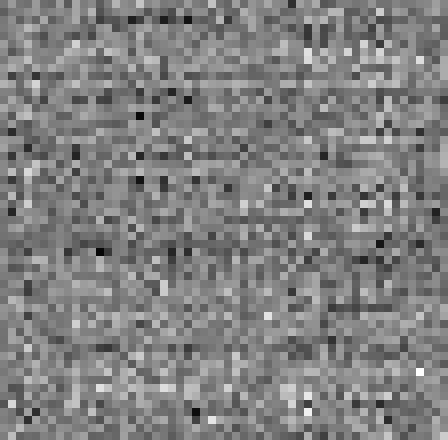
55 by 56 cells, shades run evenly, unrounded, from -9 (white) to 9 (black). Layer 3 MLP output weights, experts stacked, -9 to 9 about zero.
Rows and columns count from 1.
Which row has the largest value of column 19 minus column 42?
2
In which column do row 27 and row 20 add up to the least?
24
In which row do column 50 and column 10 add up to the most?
25
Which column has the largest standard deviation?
39
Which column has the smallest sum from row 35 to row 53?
10
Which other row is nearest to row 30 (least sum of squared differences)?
35
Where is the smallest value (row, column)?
47, 53
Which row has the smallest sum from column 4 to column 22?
49
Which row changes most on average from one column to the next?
13
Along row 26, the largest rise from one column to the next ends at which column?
50
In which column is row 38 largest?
45
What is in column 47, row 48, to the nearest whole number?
0
